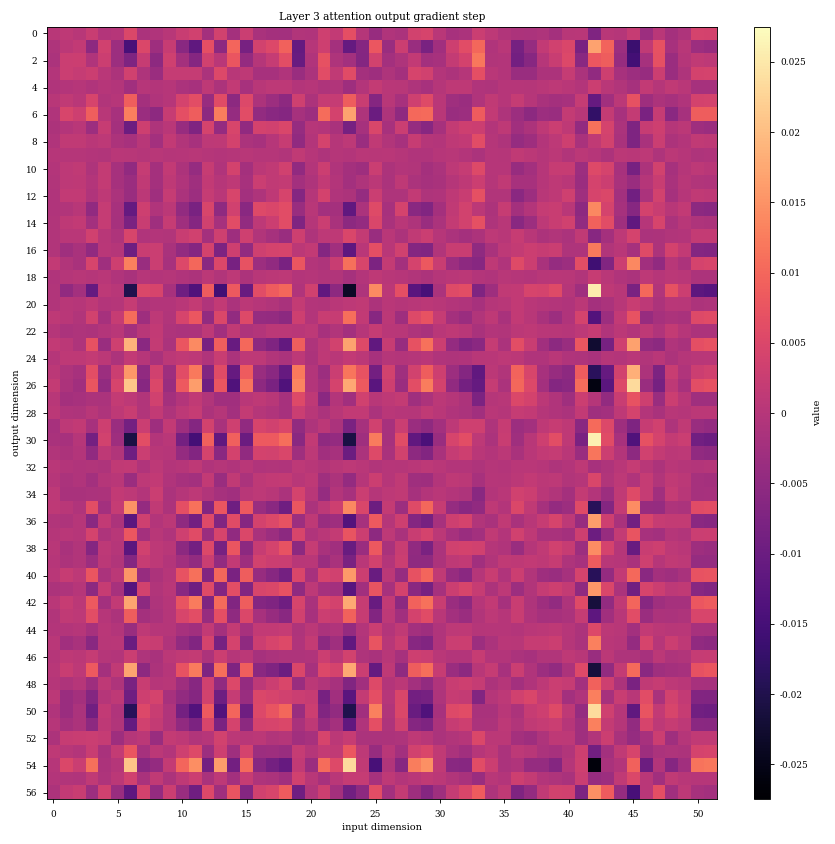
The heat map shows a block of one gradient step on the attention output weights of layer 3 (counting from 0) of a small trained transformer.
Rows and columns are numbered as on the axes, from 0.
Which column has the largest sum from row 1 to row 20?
42
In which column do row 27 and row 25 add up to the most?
45
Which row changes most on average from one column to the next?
26
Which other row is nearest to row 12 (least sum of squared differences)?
10
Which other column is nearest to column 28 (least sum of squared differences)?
51
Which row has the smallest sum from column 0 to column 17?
19
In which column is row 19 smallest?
23
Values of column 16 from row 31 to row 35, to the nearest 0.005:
0.005 0 0 0 -0.005
